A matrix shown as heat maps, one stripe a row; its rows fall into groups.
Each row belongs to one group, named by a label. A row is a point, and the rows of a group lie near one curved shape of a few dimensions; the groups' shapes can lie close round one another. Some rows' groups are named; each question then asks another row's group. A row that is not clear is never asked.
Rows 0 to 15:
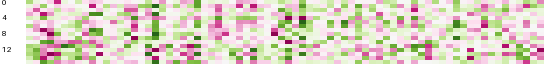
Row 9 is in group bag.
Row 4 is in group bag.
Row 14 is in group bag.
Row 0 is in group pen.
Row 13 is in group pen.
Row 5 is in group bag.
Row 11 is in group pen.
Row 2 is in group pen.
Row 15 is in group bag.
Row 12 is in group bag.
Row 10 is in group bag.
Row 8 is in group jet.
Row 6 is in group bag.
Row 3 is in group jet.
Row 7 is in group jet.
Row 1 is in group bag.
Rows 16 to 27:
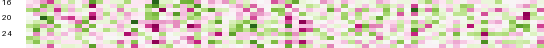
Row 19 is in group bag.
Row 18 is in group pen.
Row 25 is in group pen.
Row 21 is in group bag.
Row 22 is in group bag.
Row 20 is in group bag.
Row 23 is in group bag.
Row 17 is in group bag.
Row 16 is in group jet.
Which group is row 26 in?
bag
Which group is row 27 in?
pen
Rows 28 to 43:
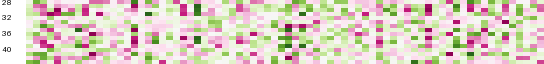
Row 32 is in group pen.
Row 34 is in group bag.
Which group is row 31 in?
pen
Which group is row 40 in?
pen
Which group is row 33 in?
pen
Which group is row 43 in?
pen
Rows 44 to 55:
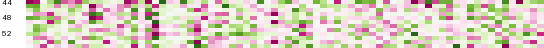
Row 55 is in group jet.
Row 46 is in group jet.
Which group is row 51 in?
jet
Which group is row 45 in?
jet
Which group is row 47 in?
jet
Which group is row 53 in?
jet
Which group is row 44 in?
pen
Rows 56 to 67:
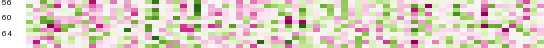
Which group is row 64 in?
pen
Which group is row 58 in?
bag
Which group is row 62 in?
pen
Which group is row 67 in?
bag
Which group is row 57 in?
jet
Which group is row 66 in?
pen
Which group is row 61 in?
bag
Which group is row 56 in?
bag
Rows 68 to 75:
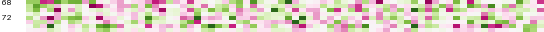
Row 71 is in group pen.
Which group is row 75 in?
pen
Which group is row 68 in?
bag
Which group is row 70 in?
pen
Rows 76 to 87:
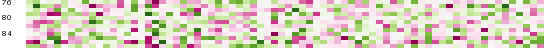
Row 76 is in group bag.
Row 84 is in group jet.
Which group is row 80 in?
pen
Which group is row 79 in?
pen
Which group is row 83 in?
bag
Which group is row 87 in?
bag
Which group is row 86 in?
pen
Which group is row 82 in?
pen
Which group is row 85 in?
pen
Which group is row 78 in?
jet
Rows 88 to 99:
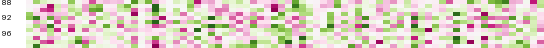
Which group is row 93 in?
bag
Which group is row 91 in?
bag
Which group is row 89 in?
jet
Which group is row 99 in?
bag
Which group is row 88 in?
jet
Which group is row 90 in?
jet
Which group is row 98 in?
bag
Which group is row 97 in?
bag
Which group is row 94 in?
pen
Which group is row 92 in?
pen
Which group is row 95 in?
jet
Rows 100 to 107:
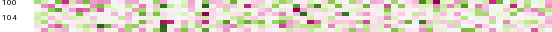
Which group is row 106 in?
jet
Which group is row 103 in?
jet
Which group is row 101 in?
jet
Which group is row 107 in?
bag
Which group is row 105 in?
bag
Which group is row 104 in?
pen
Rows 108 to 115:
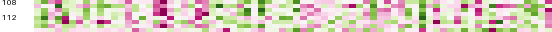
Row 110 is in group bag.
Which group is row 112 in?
pen
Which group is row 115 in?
pen
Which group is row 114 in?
bag
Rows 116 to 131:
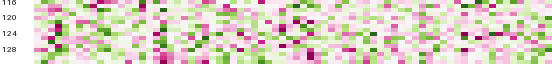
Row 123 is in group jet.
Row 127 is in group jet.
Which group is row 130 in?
bag
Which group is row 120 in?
pen
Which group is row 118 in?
jet
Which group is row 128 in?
pen
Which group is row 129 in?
bag
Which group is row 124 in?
pen
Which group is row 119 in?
pen
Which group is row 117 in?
bag
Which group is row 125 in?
jet
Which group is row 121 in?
bag
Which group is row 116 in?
jet
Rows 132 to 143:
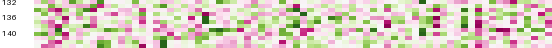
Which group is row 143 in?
jet
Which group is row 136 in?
jet
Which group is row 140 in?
pen
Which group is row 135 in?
jet
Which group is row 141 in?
bag
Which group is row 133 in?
bag
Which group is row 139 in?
pen
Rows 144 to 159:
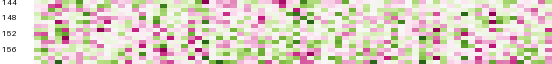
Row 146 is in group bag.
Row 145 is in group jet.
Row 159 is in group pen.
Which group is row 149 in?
pen
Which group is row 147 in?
bag
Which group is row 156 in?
bag
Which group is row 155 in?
bag
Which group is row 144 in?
jet
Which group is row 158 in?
jet
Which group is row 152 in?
pen
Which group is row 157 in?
bag
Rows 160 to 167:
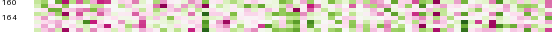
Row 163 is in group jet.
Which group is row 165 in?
bag
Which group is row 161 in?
bag
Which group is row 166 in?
pen
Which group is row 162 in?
bag
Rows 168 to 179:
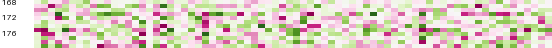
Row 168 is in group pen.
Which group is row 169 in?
jet
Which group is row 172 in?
jet
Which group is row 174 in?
bag
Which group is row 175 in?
pen
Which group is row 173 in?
jet
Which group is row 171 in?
pen
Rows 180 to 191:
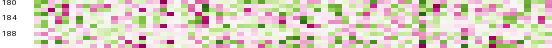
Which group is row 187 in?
pen
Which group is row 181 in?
jet
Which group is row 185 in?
jet
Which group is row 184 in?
jet
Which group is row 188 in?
pen
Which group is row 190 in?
pen
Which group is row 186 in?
bag
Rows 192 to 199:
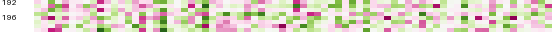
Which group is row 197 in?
bag
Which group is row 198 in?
jet
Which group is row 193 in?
jet
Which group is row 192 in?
bag
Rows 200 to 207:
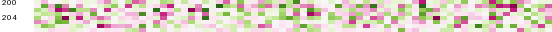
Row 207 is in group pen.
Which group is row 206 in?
jet
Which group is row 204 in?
jet
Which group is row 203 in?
bag
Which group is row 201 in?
pen
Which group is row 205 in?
pen
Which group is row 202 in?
pen
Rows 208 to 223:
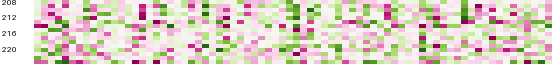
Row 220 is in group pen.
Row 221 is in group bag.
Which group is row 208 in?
pen
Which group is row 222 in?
pen
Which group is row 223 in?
pen
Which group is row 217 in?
pen
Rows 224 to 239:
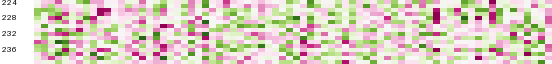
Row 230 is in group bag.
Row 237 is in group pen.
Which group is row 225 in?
bag
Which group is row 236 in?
jet
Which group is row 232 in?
pen
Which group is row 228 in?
bag
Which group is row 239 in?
pen
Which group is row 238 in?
jet
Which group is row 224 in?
bag
